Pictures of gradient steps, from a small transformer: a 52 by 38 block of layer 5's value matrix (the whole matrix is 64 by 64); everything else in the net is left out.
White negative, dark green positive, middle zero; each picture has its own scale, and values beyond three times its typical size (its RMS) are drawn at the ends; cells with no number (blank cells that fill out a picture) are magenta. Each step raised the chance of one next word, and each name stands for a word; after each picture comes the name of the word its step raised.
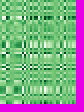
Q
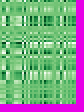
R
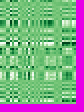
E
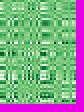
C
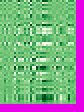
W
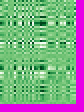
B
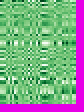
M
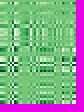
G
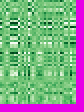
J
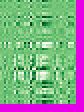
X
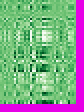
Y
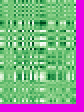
E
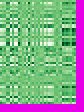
G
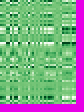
W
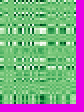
W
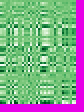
G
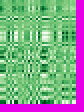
Y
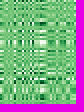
M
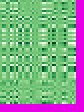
G
